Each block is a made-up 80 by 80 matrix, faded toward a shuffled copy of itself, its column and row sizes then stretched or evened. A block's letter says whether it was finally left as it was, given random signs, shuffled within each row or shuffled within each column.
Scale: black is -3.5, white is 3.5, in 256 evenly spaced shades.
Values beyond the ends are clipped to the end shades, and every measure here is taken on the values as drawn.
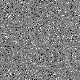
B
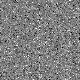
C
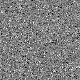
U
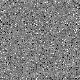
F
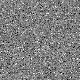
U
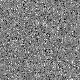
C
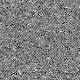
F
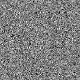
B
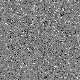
U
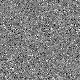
U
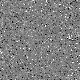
C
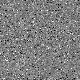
U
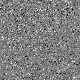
U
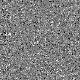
F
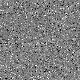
U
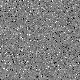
U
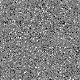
B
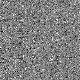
F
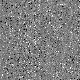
C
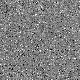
U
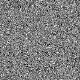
F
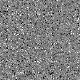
B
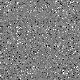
B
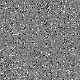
F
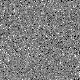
F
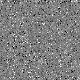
B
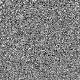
U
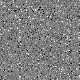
B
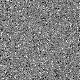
C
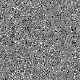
B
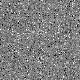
C
